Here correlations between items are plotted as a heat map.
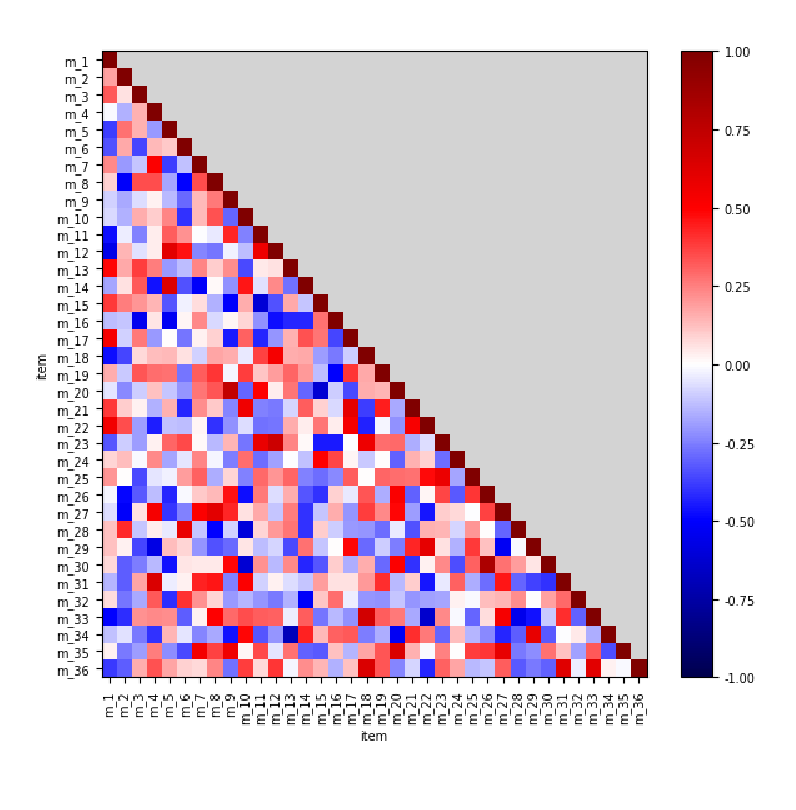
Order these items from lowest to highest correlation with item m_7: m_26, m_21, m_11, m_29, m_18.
m_29, m_18, m_11, m_26, m_21
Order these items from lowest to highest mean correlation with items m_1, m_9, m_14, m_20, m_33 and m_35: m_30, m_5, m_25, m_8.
m_5, m_25, m_30, m_8
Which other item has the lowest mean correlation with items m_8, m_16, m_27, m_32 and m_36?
m_2
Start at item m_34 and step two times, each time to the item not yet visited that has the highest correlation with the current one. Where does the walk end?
m_22
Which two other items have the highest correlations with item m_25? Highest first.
m_23, m_22
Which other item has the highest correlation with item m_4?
m_31
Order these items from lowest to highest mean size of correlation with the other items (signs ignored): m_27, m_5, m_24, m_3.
m_24, m_3, m_5, m_27
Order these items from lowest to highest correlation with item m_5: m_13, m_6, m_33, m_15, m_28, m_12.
m_15, m_13, m_28, m_6, m_33, m_12
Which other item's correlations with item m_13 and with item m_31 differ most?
m_10
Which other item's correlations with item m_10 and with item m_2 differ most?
m_28
